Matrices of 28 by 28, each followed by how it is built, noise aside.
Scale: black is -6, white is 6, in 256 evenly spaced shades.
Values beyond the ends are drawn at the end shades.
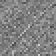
Hankel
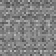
repeating columns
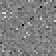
sparse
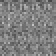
repeating columns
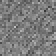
Hankel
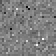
sparse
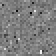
sparse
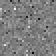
sparse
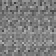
repeating columns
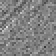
Hankel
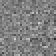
low rank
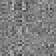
low rank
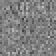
low rank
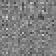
low rank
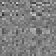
low rank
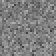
repeating columns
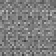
repeating columns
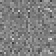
low rank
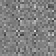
low rank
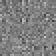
low rank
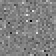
sparse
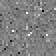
sparse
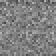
repeating columns
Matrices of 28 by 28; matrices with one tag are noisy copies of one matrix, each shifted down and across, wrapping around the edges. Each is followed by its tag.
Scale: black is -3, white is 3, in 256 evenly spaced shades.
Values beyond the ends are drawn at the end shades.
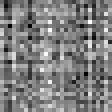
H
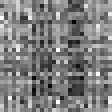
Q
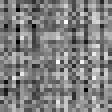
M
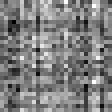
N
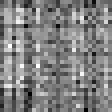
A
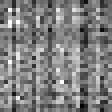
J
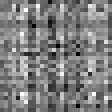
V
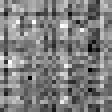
N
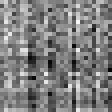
J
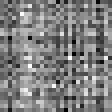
H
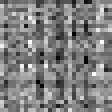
V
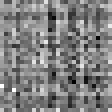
V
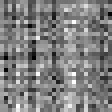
H
